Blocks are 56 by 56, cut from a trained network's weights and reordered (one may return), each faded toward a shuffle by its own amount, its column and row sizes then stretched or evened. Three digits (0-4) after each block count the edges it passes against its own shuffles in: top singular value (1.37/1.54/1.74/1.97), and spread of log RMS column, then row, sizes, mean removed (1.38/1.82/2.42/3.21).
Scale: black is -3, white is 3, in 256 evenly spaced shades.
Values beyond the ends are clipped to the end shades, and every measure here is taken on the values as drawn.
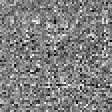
2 2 1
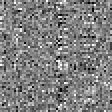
3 3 1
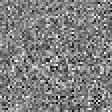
2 2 1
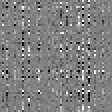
2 4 2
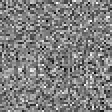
3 0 0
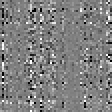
2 4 2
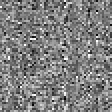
1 2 0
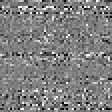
1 1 4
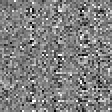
2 3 1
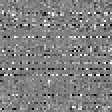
1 2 4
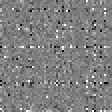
2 2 2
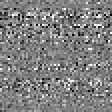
0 0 4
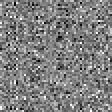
3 2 1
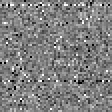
2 0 1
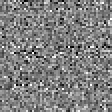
3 0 2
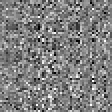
4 3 0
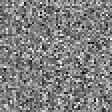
1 1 0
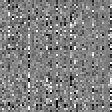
2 4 2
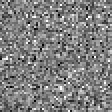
1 1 0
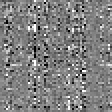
2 4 2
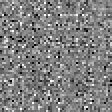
0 2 3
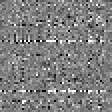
3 2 3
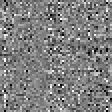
0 3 2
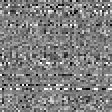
2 0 4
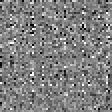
0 3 2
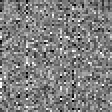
0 3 0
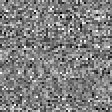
3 0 2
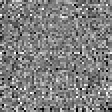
2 2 2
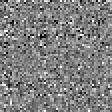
0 2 2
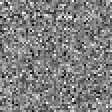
0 1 1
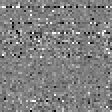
2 1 3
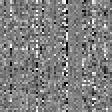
3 4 1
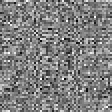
4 1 2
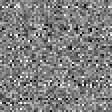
1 0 3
